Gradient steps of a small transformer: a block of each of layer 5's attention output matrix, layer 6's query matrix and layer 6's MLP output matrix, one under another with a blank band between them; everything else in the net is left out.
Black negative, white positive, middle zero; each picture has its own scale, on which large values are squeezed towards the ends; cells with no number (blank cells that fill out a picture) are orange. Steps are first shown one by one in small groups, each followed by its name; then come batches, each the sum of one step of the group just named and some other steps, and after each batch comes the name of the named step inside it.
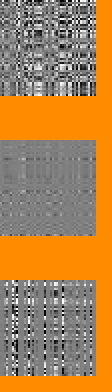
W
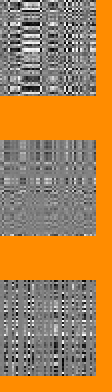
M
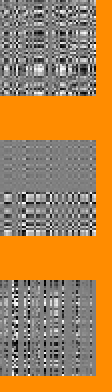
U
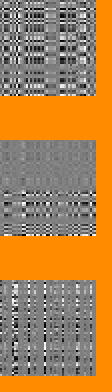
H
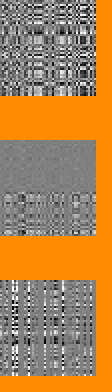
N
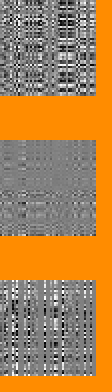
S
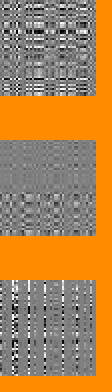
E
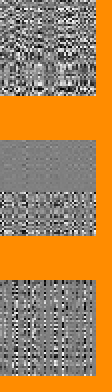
U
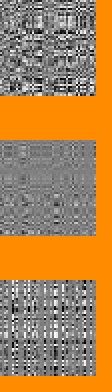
E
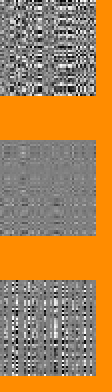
W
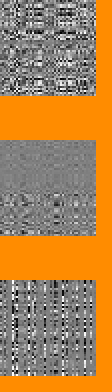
E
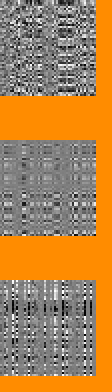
S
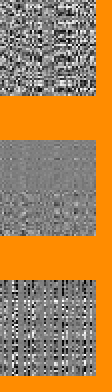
E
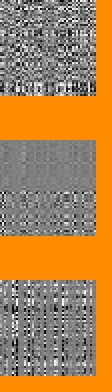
W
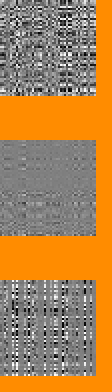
S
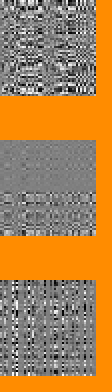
U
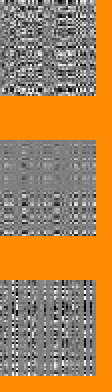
S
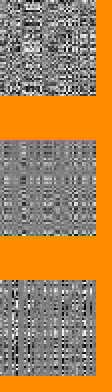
M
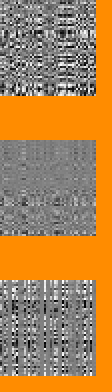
S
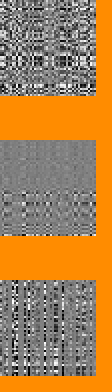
H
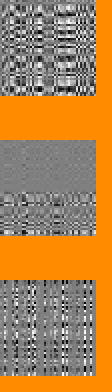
U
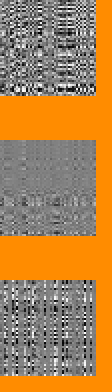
S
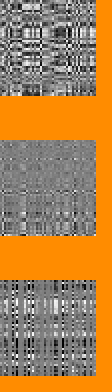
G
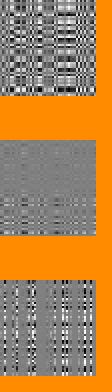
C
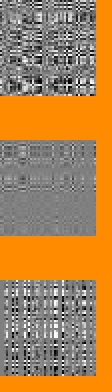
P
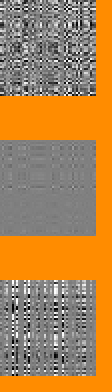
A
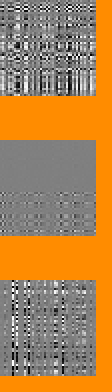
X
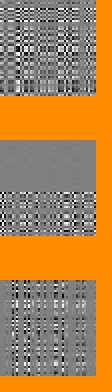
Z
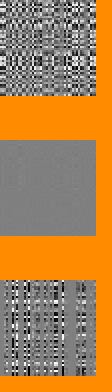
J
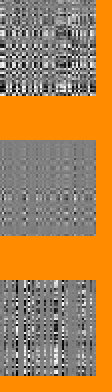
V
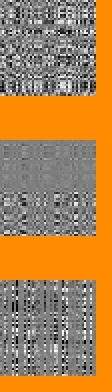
V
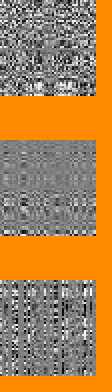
J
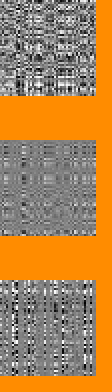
X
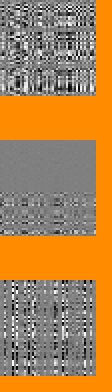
X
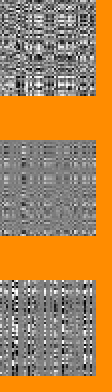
X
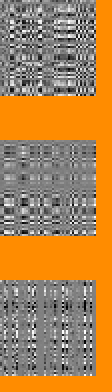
C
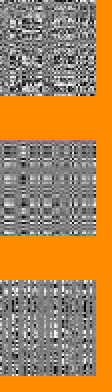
P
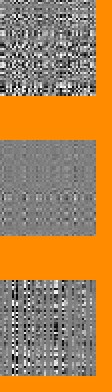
V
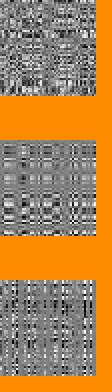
V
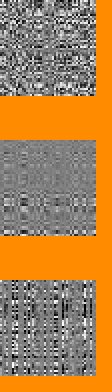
J
